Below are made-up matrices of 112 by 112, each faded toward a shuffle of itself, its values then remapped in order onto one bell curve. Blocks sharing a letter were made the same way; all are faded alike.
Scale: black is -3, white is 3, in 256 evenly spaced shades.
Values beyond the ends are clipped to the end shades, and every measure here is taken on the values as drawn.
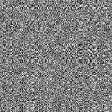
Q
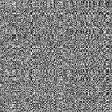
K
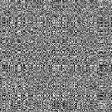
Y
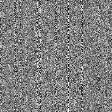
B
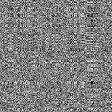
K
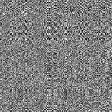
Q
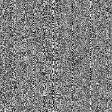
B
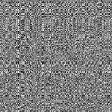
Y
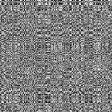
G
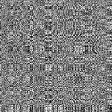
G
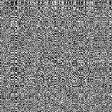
Y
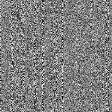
B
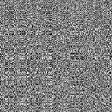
Q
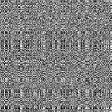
G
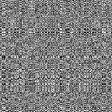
G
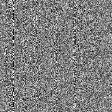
B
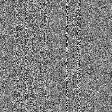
B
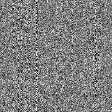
B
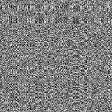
Q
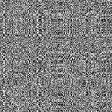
Q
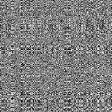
Y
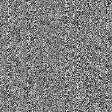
B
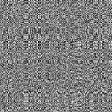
G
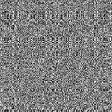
Q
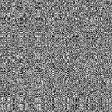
Q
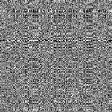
Y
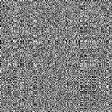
Q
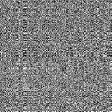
K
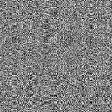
K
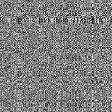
Y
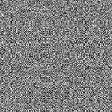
K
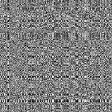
Y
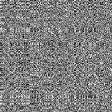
K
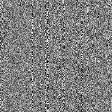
B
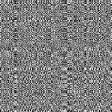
G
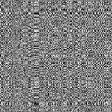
G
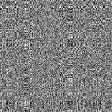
Q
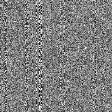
B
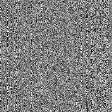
B
